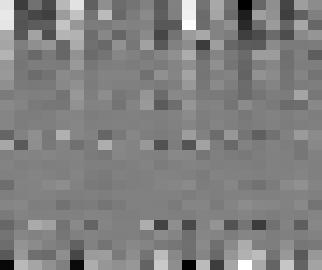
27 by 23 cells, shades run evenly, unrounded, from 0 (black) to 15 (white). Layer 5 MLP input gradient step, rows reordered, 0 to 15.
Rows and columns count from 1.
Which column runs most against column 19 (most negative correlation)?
11
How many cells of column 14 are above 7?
21
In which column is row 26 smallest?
6
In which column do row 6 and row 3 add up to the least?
18
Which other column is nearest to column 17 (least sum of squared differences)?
7
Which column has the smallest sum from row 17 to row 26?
1
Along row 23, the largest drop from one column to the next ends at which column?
12
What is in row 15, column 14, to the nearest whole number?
5
